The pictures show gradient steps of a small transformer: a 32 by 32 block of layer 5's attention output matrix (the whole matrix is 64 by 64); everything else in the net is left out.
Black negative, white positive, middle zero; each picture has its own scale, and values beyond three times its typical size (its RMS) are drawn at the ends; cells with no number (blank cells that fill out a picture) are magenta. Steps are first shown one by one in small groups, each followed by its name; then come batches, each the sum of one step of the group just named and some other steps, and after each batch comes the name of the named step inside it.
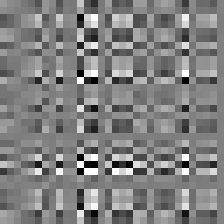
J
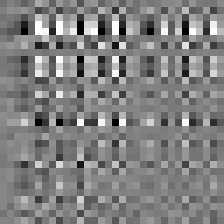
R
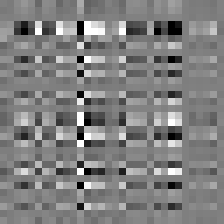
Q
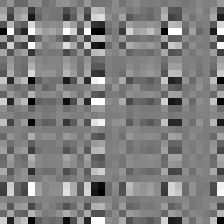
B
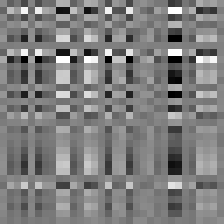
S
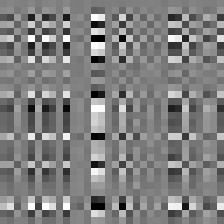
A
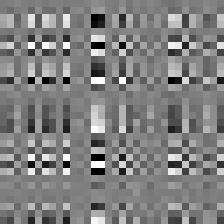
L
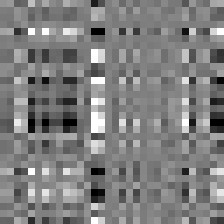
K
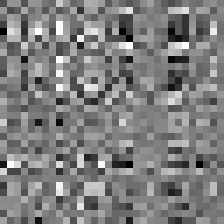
R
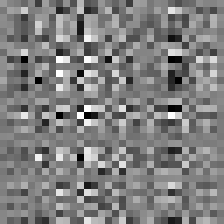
S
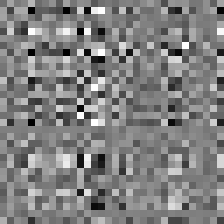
B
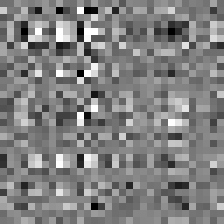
Q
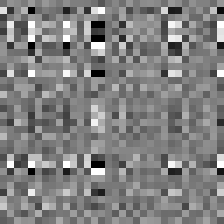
A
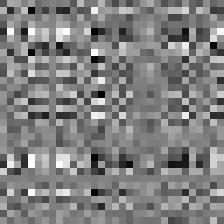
B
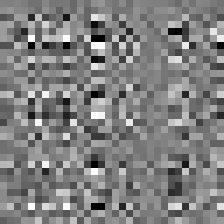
A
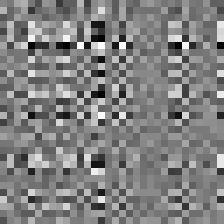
A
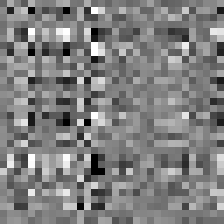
K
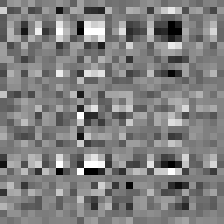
Q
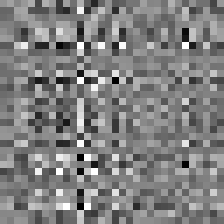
J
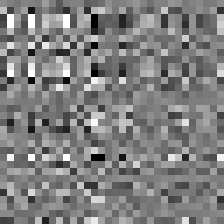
L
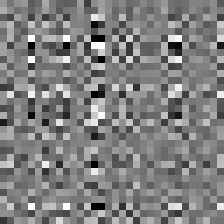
A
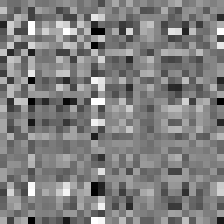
B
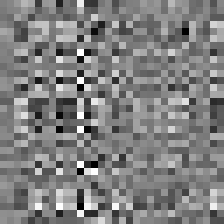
J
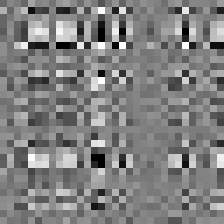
R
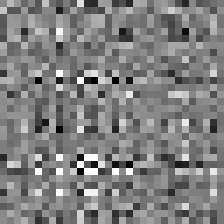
J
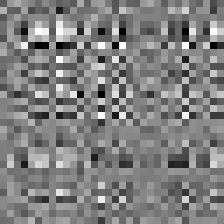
R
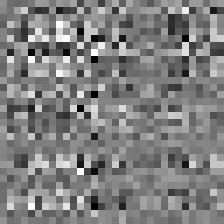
A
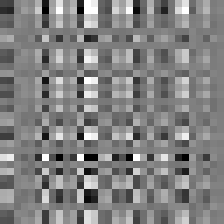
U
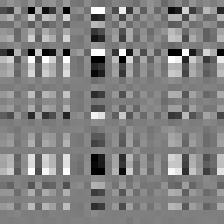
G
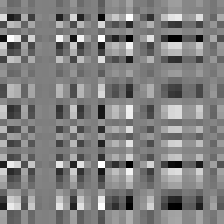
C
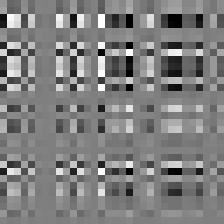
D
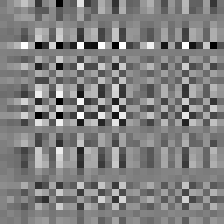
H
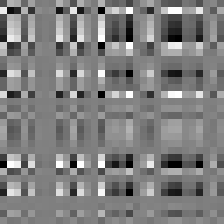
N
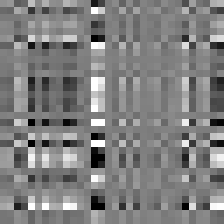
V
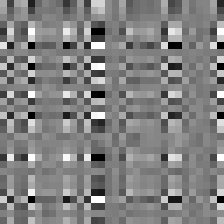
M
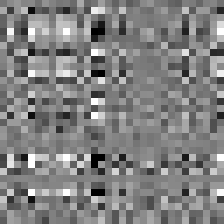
M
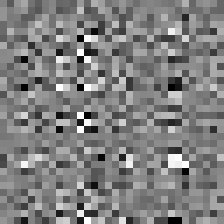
M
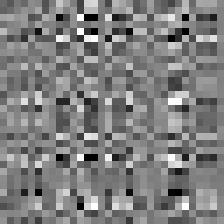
U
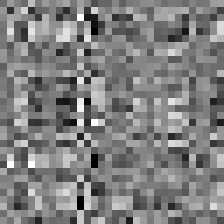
V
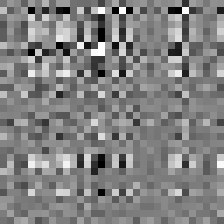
G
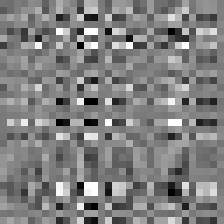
U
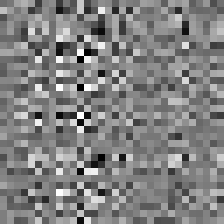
H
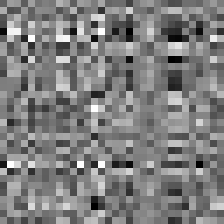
N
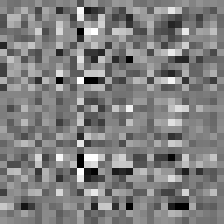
D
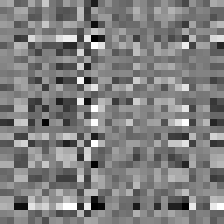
V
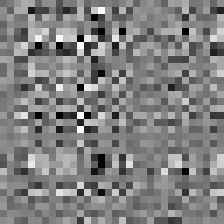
H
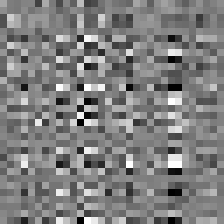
D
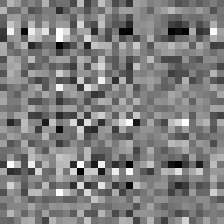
N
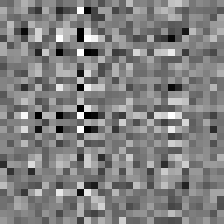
C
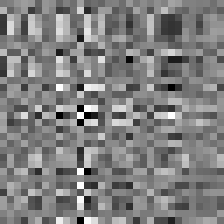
D
